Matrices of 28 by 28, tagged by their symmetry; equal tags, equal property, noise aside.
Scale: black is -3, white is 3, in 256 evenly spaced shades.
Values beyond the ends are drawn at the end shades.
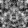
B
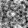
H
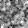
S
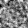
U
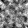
U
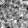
S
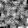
S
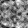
H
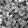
S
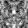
B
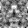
B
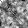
S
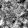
U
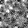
S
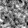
U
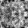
H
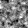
U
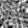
U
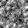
S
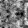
H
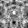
B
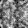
H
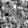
U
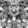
B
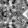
H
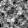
S
